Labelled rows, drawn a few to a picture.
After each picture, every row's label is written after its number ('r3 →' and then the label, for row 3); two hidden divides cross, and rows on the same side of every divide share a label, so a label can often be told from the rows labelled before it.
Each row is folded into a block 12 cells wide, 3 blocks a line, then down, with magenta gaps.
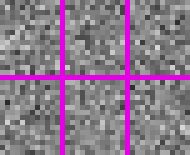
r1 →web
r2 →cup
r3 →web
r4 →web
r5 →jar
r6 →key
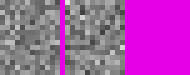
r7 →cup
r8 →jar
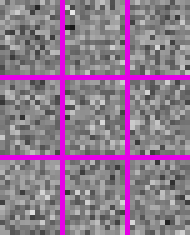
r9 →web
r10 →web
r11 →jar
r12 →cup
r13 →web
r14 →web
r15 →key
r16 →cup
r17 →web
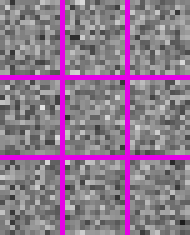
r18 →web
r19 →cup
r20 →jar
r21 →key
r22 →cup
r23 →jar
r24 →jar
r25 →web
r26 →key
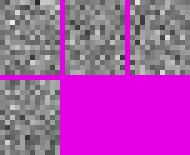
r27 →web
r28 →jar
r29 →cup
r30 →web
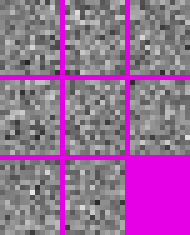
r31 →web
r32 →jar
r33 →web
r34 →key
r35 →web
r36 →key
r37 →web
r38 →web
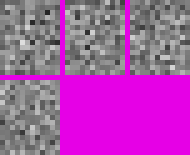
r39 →web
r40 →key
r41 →jar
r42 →key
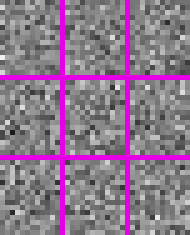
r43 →key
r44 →key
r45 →cup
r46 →web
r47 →key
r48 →key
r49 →jar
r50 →key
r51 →cup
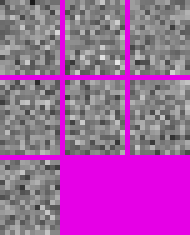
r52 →key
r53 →jar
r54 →jar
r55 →jar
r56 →key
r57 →web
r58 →jar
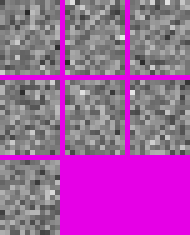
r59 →key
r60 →jar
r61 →web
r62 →key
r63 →jar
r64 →cup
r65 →key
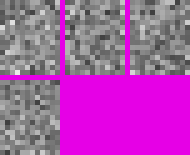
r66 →jar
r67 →key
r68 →key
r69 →cup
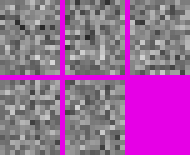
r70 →jar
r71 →jar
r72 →cup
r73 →key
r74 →key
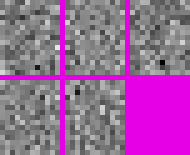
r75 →key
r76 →key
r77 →cup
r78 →jar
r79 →key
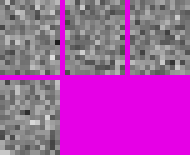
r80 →web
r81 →jar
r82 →web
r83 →key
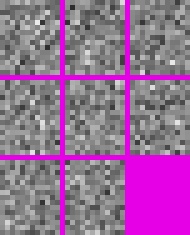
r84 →web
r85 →jar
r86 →key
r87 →cup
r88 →web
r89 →key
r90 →web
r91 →cup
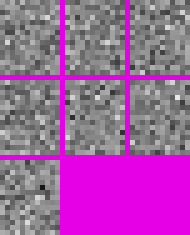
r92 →web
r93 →key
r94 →key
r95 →cup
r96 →jar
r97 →web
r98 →jar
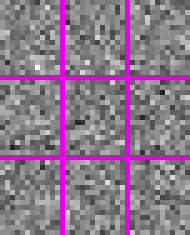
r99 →jar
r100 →jar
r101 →cup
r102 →cup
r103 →jar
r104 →jar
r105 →cup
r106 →jar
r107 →web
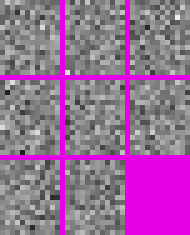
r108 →cup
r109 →key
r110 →web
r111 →key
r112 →key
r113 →jar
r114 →key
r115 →cup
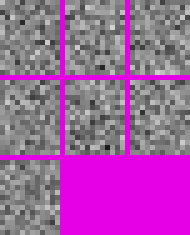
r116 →jar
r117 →cup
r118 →cup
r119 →jar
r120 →key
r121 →web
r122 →key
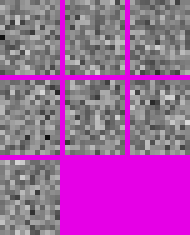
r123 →cup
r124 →cup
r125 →web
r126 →jar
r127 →jar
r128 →cup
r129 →jar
